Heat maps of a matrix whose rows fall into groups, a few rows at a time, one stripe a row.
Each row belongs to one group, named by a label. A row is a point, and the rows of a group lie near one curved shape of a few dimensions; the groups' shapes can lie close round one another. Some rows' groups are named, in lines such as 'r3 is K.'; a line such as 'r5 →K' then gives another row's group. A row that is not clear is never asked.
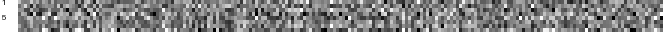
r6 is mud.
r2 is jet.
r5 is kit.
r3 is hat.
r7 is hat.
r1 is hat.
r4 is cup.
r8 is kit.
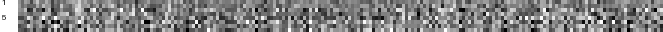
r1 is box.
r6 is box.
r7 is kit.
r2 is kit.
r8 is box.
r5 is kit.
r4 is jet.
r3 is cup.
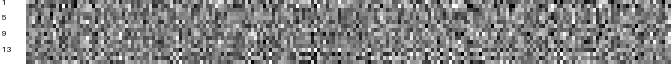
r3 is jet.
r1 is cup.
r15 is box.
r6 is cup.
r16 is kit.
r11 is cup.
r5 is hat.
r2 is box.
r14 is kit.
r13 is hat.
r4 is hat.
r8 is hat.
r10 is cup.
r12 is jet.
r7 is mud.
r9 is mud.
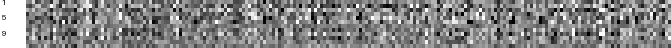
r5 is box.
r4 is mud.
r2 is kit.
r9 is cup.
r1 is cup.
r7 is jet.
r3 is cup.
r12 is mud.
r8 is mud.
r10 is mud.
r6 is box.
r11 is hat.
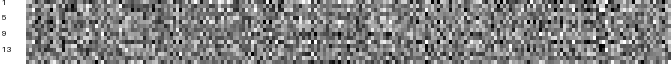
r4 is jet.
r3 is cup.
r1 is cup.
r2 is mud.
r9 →kit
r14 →kit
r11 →cup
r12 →jet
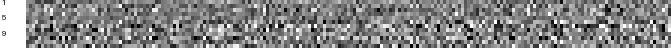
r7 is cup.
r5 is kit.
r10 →box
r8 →cup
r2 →mud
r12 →jet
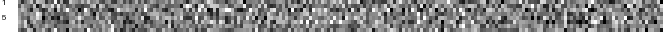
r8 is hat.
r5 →box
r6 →cup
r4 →hat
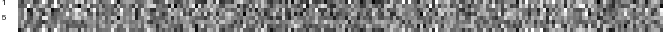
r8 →kit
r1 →kit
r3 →cup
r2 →kit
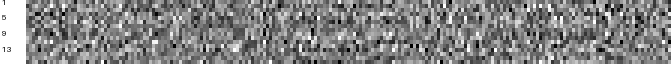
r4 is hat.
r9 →hat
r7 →mud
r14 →kit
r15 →box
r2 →kit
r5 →kit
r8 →cup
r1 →hat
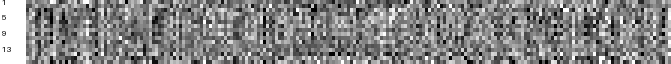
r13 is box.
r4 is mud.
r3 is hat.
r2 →kit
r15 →cup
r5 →hat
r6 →box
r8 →box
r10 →mud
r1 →kit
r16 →box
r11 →hat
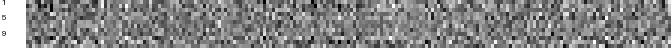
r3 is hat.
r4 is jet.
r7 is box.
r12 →box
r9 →hat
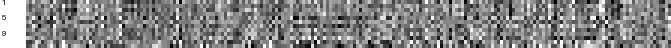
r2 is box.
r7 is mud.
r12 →kit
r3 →mud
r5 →mud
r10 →cup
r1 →cup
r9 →mud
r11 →kit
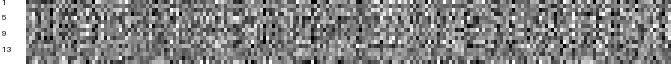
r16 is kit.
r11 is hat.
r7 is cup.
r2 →hat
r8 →mud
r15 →hat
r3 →box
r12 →box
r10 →hat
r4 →cup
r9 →cup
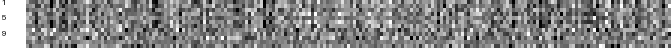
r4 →hat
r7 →box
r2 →hat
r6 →hat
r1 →box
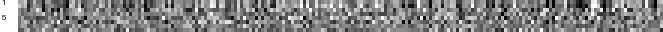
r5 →hat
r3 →box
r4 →box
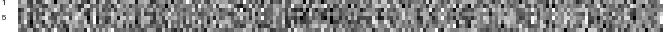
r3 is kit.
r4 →cup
